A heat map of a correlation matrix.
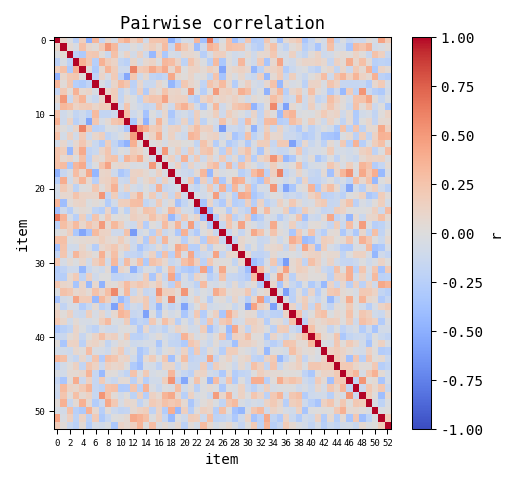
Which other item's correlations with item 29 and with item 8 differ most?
21
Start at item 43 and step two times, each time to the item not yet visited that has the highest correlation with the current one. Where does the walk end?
0
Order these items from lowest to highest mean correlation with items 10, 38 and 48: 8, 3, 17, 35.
35, 3, 8, 17
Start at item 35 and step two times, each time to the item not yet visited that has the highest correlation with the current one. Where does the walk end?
46
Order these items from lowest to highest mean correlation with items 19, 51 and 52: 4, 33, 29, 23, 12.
29, 23, 4, 12, 33
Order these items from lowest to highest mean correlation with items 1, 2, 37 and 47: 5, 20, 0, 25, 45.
20, 0, 45, 25, 5
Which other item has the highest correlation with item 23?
31
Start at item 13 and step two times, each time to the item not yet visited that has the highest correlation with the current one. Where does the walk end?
4
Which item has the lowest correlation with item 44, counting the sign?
13
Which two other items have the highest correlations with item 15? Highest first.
17, 4
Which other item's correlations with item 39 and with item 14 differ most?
28
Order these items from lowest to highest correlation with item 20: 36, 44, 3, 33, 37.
36, 37, 3, 33, 44
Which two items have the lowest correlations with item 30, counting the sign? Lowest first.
36, 31
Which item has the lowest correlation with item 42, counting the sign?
33
